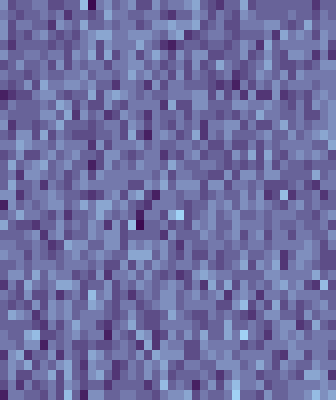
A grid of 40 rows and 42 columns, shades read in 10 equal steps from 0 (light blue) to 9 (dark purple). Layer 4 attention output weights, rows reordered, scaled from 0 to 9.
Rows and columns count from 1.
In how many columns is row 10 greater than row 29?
19
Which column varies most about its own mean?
12
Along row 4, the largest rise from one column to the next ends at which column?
24
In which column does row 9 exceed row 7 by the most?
28
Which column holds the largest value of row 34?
14
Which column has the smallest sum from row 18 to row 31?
31
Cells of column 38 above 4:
15
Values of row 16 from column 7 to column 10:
3 5 4 3
